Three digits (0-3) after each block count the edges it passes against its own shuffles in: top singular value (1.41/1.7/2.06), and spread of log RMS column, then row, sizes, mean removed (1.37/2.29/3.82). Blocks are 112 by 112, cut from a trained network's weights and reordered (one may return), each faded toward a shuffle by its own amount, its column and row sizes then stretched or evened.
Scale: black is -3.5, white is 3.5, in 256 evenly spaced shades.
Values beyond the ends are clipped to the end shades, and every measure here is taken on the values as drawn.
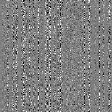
3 3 1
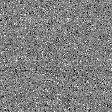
0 1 0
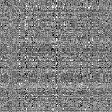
3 2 0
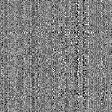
3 2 1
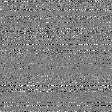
1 1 3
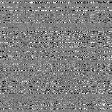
3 1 3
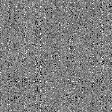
0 2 1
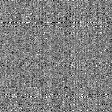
2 0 2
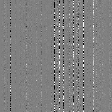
3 3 0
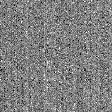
1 1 0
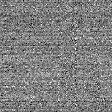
2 1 0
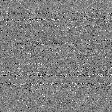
0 0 2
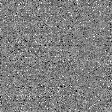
0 1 1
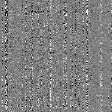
1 3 1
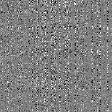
2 3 2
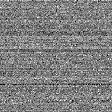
3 0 1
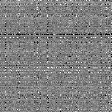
3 2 2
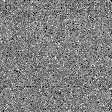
0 0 0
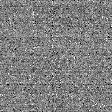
1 1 0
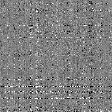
2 2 2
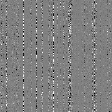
2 3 0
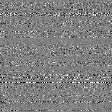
2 0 3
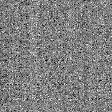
1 0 1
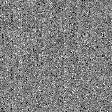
0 1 0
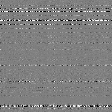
3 0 3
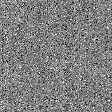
0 1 0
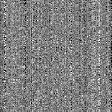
3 2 1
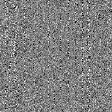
2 2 0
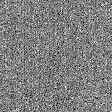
1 0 0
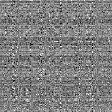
3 2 0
